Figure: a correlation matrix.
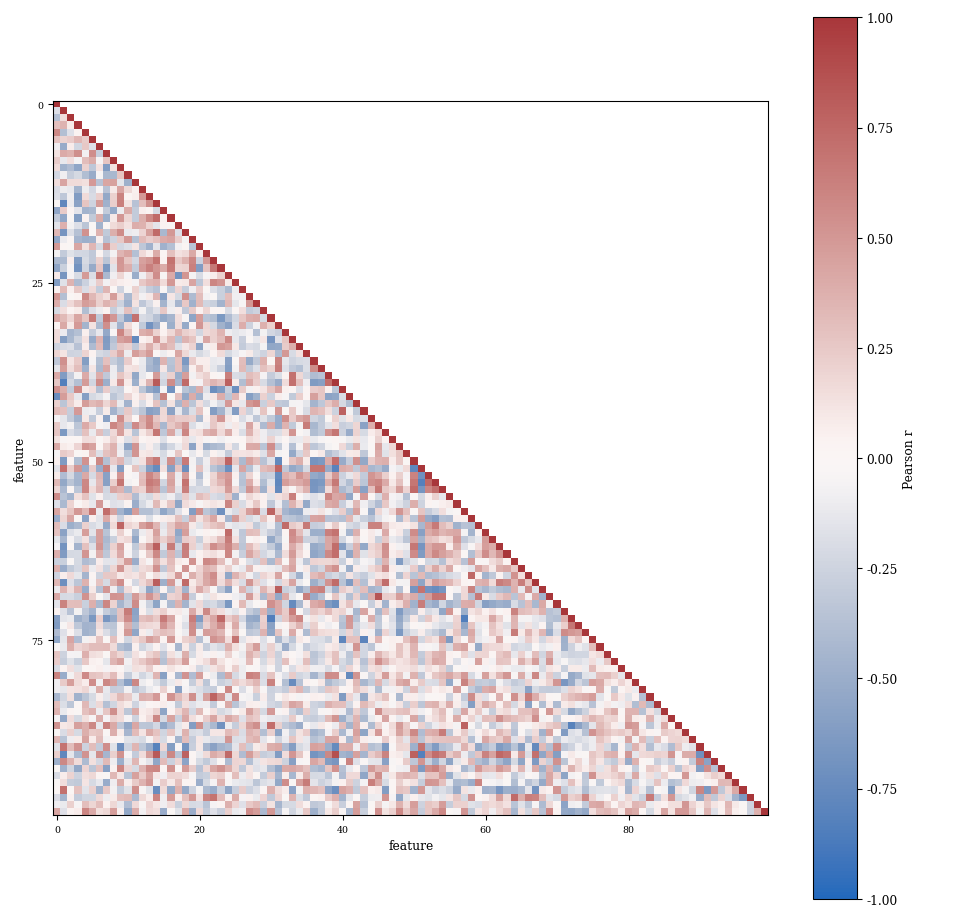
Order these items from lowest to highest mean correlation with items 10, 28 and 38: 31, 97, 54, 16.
31, 54, 16, 97
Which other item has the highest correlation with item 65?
67
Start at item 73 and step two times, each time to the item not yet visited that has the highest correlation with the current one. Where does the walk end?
23
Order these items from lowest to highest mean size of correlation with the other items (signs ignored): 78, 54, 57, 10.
78, 10, 57, 54
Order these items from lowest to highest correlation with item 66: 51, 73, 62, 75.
62, 73, 75, 51
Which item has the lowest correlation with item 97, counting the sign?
96
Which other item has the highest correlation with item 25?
75
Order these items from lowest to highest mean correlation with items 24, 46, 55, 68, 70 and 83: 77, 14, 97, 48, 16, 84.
48, 84, 77, 16, 14, 97
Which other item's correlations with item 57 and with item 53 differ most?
7
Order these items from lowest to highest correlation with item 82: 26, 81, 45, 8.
45, 8, 26, 81
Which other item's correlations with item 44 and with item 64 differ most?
95
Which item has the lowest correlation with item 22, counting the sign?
40
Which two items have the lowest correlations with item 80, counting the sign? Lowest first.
41, 15
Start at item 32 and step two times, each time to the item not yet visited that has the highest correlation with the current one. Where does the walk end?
9
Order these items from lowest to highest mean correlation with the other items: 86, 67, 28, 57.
57, 28, 86, 67
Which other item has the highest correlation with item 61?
24
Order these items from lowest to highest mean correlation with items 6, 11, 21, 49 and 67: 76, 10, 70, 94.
10, 70, 76, 94
